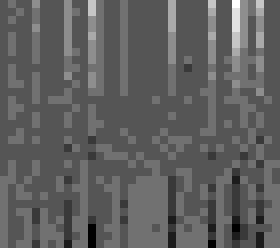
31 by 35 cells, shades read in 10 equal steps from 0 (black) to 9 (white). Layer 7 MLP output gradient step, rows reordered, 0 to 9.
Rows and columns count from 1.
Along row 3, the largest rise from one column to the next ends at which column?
30
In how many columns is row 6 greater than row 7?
3
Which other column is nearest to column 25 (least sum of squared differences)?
6
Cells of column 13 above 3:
15
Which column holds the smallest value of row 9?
24
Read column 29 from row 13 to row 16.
4 3 3 4
